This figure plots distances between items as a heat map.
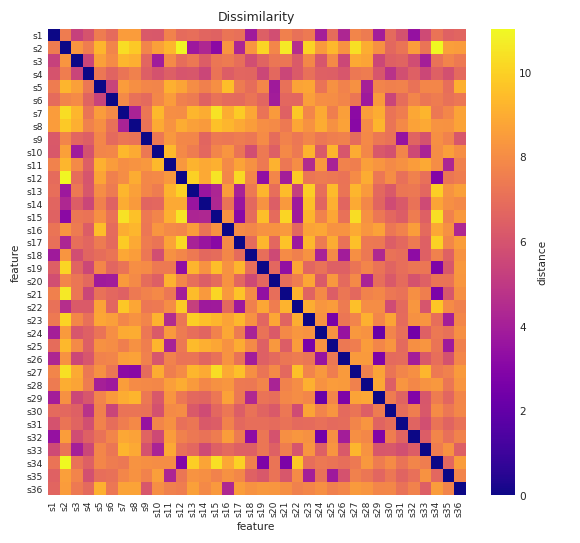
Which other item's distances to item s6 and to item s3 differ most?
s28
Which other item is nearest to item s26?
s29
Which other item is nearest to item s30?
s4
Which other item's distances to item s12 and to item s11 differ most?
s34
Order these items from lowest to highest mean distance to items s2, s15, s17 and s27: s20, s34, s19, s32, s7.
s20, s32, s7, s19, s34
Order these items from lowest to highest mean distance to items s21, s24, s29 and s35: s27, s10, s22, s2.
s10, s27, s22, s2
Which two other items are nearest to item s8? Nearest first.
s27, s7
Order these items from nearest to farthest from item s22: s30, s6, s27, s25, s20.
s30, s6, s20, s25, s27
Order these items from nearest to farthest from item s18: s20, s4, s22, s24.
s24, s20, s4, s22
